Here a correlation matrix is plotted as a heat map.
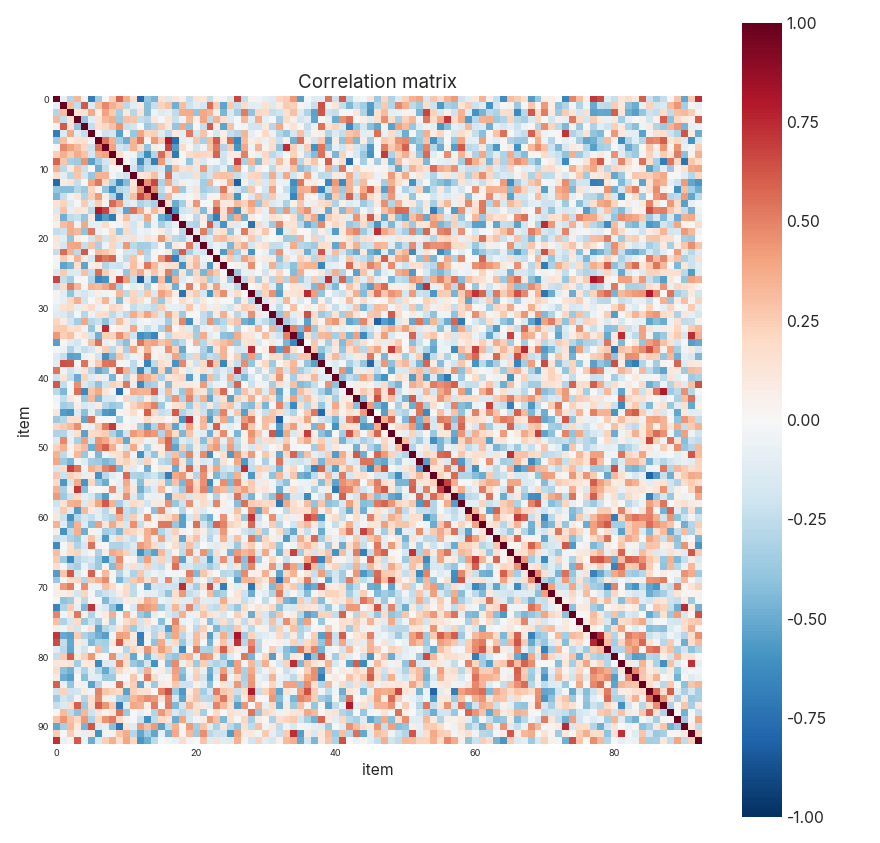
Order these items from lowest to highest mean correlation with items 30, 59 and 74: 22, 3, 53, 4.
3, 22, 53, 4
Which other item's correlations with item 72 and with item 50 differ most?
7
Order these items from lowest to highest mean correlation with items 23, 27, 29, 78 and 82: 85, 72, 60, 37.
37, 72, 60, 85
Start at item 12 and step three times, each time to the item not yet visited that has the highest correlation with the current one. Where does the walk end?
87
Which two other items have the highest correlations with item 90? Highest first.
73, 5
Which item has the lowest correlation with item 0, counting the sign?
12
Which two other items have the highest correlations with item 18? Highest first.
70, 22
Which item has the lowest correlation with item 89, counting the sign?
13
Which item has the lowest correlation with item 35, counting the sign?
34
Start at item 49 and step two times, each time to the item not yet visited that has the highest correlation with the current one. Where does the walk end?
28
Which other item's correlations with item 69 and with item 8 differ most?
48
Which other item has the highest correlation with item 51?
65
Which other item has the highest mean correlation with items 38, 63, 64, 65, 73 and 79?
46
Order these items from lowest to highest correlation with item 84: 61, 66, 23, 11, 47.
23, 47, 11, 61, 66
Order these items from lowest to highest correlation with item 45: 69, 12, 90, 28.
69, 12, 90, 28
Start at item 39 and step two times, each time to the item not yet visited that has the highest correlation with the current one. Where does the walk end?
77
